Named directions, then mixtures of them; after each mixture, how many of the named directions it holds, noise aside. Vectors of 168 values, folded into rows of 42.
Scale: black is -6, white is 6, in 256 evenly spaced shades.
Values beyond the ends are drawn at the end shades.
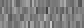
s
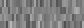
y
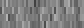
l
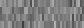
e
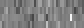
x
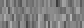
two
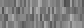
four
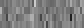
three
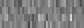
three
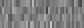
one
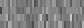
four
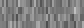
four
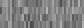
four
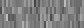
two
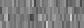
four
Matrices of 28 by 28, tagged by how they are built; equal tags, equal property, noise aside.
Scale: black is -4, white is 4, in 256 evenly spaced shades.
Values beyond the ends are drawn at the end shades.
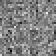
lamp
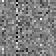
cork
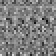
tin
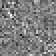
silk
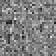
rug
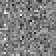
cork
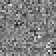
silk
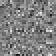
rug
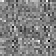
rug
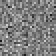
lamp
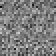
tin
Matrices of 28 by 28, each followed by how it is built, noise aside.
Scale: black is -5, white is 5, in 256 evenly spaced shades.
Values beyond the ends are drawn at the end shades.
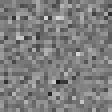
uneven rows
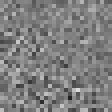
lower triangular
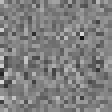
low rank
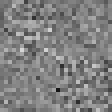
block diagonal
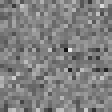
uneven rows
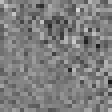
upper triangular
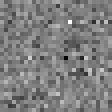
uneven rows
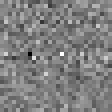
uneven rows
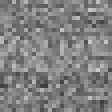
blocks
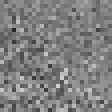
lower triangular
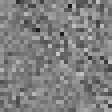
upper triangular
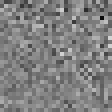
upper triangular
